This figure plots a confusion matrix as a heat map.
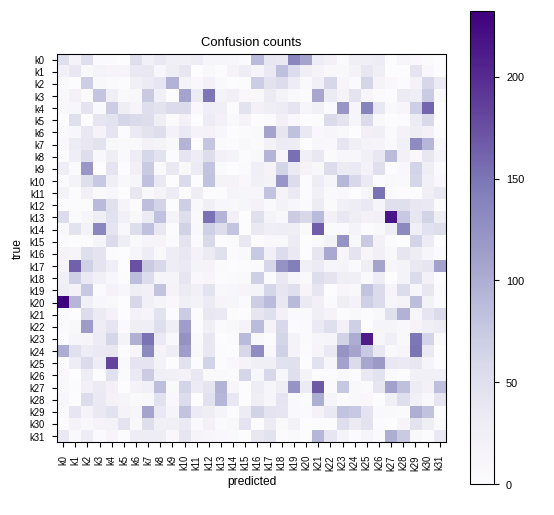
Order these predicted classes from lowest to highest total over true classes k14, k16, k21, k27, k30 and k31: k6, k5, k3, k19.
k5, k6, k19, k3
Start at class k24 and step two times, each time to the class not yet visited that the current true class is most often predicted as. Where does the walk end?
k7
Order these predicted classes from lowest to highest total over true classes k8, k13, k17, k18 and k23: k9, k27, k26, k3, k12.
k9, k3, k26, k12, k27
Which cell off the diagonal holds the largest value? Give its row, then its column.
k20, k0
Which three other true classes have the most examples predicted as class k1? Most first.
k17, k20, k18
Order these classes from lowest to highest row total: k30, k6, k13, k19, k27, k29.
k30, k6, k19, k29, k27, k13
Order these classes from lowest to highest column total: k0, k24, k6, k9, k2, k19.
k9, k0, k24, k6, k2, k19
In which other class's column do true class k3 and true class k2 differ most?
k12
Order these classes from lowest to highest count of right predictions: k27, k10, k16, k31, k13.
k31, k10, k16, k13, k27
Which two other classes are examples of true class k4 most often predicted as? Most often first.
k30, k25
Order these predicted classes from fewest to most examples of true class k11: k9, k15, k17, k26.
k15, k9, k17, k26
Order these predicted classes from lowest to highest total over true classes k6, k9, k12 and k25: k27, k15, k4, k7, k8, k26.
k15, k27, k8, k26, k7, k4
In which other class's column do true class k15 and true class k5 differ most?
k23
